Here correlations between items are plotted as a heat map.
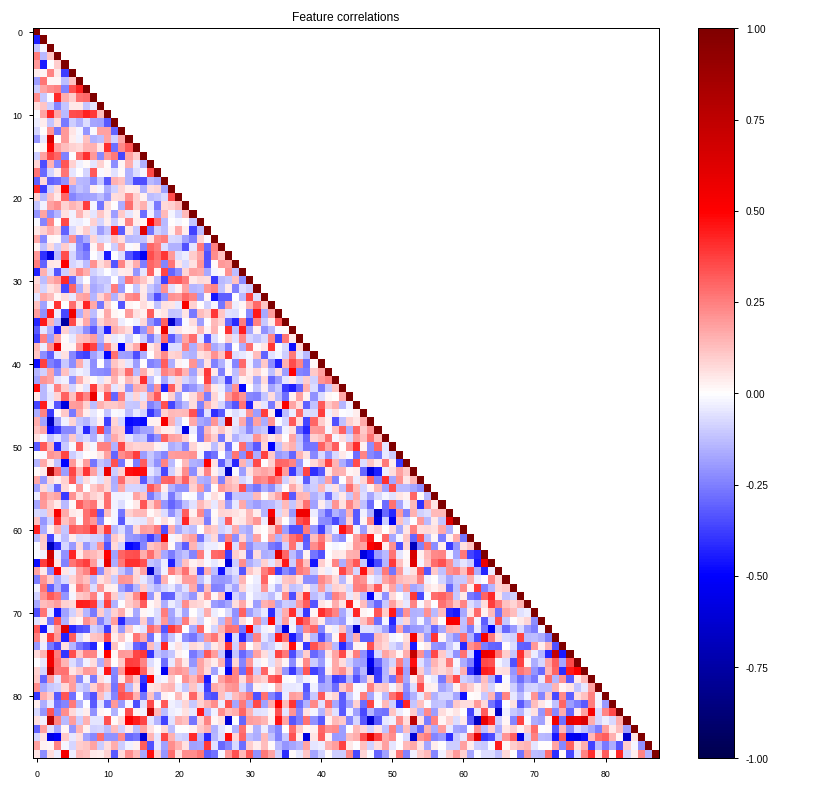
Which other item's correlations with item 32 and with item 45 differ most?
30
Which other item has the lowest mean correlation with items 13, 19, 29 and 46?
73
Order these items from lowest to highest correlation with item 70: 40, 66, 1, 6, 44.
44, 6, 66, 1, 40
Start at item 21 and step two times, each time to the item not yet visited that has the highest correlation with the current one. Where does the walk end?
59
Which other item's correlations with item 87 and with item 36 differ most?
18
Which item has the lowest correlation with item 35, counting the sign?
4
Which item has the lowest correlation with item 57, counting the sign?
54
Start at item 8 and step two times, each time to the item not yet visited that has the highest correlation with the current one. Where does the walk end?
69
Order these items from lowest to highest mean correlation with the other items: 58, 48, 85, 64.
48, 85, 58, 64
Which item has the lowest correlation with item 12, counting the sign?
38
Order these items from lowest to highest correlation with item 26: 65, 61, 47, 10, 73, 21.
65, 21, 61, 47, 10, 73
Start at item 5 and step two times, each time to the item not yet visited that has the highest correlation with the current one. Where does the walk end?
63
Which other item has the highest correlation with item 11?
24
